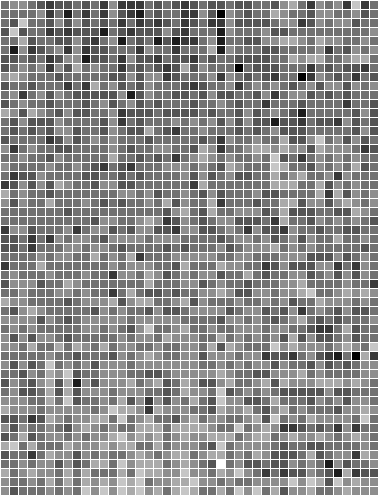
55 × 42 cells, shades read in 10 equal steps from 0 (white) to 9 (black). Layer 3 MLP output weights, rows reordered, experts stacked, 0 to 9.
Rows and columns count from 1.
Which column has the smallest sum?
21
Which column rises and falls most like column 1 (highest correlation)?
4
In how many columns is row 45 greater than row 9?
7
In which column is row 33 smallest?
35
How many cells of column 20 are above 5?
18
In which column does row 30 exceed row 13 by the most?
1
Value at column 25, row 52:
0
